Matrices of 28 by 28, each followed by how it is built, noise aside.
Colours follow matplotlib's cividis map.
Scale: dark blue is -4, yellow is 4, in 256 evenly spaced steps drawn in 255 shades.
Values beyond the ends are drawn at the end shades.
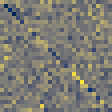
diagonal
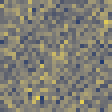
Hankel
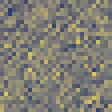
Hankel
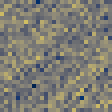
Hankel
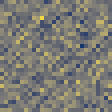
Hankel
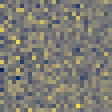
uneven columns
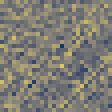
Hankel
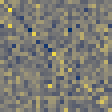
diagonal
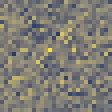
Hankel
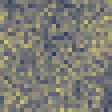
smooth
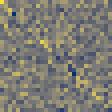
diagonal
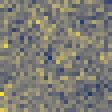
smooth
